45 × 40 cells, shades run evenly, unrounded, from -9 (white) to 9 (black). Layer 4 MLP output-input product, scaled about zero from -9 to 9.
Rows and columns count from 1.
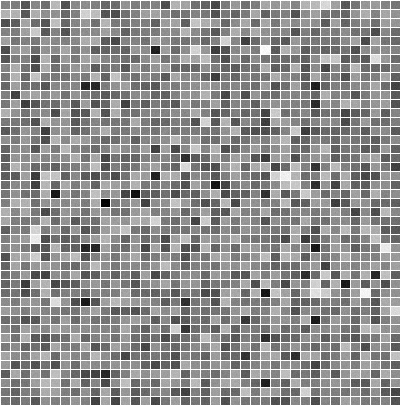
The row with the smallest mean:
29
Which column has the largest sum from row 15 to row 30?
32
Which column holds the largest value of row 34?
9
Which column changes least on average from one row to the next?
7
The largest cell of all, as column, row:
11, 23
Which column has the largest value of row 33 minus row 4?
27
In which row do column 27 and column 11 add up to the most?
43
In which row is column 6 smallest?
34
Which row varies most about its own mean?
20
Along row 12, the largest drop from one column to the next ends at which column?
33
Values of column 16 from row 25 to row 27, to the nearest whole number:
-6 -1 0
